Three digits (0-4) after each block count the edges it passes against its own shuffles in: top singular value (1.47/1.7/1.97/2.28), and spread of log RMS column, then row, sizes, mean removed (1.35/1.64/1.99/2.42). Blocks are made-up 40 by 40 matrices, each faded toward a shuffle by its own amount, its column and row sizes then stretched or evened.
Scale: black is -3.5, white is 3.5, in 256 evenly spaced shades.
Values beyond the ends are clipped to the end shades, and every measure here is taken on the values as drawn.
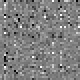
1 2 2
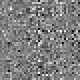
2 3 3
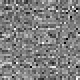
3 0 3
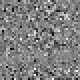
1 1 2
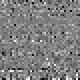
1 0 4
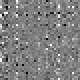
3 3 2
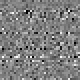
2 1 4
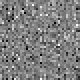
2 2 0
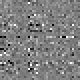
0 2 4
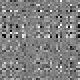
4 4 4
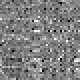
2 0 3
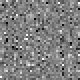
0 3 0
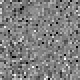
0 1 0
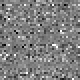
0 0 4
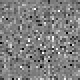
0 1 2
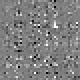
0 3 3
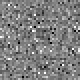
1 0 0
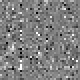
1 4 2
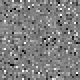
0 1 1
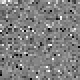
1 0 1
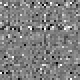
2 0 3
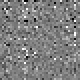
2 3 2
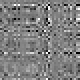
4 4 4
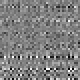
4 1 4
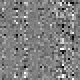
1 4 1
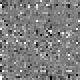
1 3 3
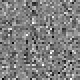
1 3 0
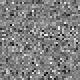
1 0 2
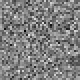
1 0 0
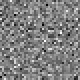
2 0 0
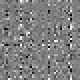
2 4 2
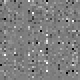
0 3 2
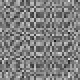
4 3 0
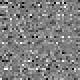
0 0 4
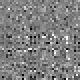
2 2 3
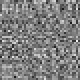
3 0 3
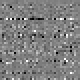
2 1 4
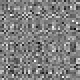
3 0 2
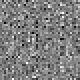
1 2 1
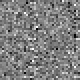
0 2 0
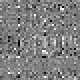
2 3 3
